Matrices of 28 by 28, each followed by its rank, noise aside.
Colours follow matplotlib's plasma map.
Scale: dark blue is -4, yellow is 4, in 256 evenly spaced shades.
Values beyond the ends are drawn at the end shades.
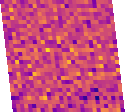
seven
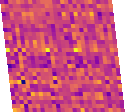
five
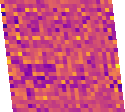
four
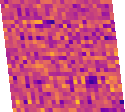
six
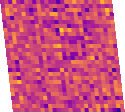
seven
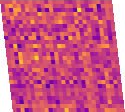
five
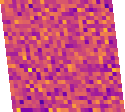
seven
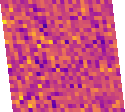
seven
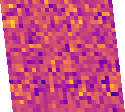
six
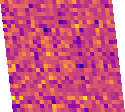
four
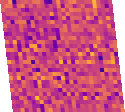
seven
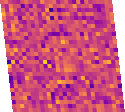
six
